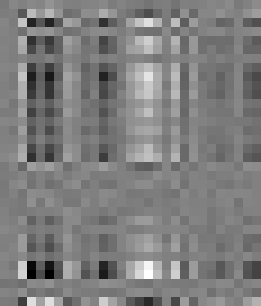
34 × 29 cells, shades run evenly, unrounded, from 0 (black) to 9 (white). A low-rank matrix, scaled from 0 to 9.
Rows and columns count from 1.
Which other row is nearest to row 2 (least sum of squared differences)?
19
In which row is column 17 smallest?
34
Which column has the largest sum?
17
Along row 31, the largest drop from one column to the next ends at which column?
4
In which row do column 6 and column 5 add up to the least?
31
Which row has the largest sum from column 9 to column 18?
30
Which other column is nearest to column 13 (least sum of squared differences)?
28
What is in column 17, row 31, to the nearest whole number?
9
